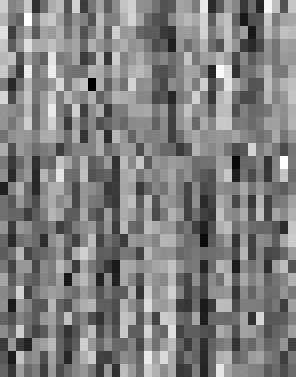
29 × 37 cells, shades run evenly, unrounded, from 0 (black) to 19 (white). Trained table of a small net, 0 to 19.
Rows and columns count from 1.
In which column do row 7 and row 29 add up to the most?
29
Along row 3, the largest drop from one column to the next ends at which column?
2
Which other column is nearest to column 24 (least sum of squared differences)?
18
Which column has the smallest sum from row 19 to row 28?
26
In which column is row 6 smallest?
27
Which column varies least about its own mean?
35
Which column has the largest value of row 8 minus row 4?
28
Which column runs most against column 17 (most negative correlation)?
12
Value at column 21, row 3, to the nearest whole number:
4
